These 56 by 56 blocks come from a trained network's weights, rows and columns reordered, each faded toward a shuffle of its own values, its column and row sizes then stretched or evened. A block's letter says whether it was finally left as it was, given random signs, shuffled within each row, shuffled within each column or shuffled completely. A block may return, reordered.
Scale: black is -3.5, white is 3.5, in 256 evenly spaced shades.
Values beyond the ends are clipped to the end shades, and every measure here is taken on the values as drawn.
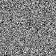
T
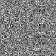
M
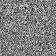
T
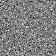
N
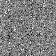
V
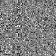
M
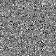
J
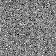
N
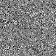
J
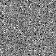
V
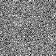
J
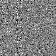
V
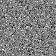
T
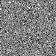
V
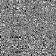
M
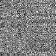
M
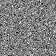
N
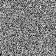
T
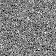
N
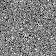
N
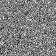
T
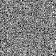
V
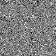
J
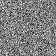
N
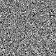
J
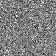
N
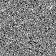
N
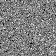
N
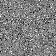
T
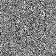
V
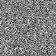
J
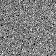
N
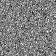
N
